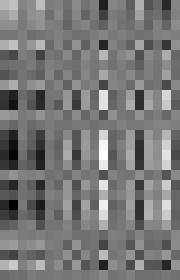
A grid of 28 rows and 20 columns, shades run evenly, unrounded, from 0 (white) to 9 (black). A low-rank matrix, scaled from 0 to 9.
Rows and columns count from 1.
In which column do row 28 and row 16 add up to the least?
12
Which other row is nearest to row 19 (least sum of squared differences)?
22
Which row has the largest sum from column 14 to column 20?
27
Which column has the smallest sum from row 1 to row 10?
2
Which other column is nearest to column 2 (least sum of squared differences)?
5
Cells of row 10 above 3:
18
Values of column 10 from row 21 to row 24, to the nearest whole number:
3 4 4 5
